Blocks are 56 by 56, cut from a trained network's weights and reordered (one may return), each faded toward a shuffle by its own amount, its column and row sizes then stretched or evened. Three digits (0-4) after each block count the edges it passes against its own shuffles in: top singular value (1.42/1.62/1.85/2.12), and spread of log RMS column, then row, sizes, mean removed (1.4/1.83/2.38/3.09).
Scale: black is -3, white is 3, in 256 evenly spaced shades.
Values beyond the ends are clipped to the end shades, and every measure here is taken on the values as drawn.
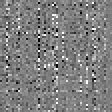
1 4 2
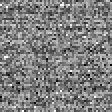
1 0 0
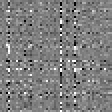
4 3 2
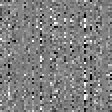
2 4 0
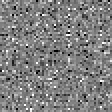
1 2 1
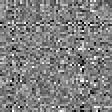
3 1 2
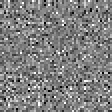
3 0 1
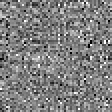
3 1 1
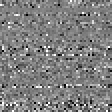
0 0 4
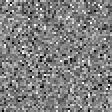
0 0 0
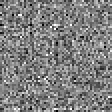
1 0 1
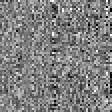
2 3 1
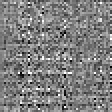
2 4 1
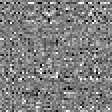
3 1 3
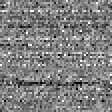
2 0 3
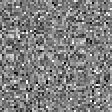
3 0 0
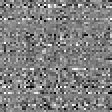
1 2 4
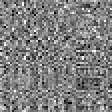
4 1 1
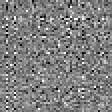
2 2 1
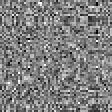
4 0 0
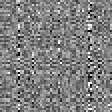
4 3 0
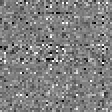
0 2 3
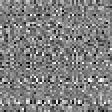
4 0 3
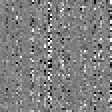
1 4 0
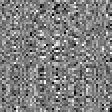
4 3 0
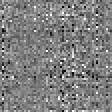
0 4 1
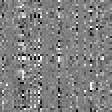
4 4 2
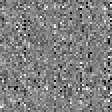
0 3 1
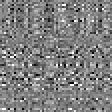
4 0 4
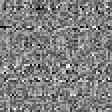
2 1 3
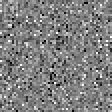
1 2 0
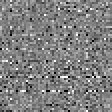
2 1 3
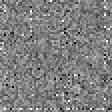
0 1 1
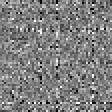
3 2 2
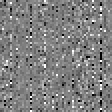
2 4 0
